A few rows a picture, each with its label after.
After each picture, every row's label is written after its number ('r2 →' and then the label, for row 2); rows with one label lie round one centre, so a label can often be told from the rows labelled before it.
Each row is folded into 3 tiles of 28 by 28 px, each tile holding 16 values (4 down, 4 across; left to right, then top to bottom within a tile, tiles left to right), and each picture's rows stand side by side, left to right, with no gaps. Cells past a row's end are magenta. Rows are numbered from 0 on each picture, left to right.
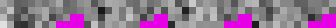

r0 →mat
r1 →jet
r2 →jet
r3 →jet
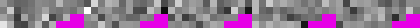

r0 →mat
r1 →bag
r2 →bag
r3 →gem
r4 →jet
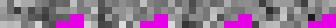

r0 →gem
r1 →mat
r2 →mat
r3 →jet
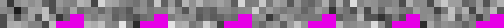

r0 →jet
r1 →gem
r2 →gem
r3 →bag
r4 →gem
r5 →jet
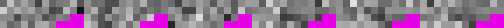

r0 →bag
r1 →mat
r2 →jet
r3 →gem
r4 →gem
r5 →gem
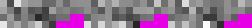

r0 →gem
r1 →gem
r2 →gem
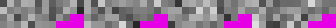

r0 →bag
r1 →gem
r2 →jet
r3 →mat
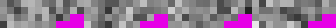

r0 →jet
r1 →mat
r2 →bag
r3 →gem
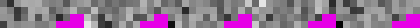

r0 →jet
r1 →mat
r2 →jet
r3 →bag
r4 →jet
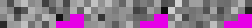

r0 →jet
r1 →bag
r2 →bag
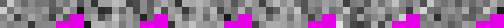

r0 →bag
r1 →jet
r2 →jet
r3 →jet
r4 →mat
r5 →bag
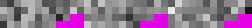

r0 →jet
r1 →gem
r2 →bag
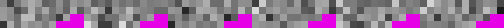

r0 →jet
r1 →mat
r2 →jet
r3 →bag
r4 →mat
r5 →bag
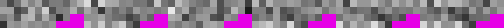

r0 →jet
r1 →gem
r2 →bag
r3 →gem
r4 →gem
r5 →gem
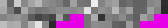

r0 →gem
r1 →bag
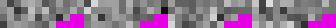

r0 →jet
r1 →bag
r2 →mat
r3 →gem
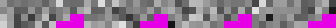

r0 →mat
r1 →gem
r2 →jet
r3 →bag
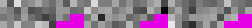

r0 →gem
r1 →bag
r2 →mat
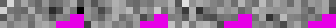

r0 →bag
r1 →jet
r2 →gem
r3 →bag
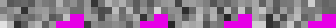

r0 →mat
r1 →jet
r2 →jet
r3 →mat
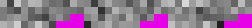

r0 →gem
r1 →jet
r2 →gem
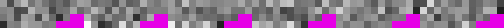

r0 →jet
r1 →mat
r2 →gem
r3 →gem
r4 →bag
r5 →bag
